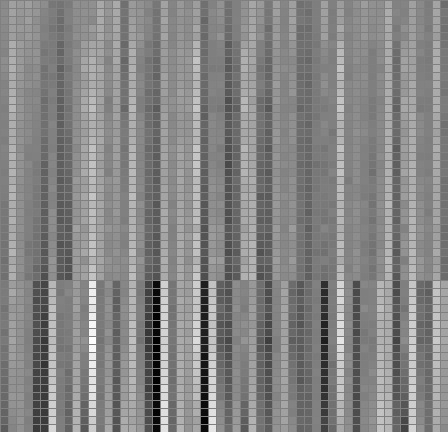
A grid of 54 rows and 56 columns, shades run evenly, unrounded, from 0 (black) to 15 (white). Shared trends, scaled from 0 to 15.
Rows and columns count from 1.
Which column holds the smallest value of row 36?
20
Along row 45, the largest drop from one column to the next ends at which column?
26
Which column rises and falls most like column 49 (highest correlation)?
32
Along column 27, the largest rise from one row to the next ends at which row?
36
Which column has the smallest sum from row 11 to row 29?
29
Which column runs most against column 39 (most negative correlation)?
49
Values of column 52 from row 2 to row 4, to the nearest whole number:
9 9 9
